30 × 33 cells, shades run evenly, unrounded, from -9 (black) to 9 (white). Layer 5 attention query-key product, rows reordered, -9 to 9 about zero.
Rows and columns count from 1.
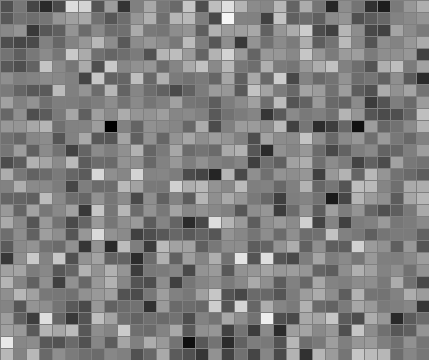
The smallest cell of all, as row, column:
11, 9
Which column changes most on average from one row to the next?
17
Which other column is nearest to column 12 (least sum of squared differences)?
33
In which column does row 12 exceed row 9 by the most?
24
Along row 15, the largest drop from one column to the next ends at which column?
19
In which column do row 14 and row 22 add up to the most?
3
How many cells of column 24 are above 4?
4
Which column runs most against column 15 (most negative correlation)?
1
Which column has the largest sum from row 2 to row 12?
18
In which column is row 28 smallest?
22
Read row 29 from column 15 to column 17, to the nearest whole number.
-8 -3 -1
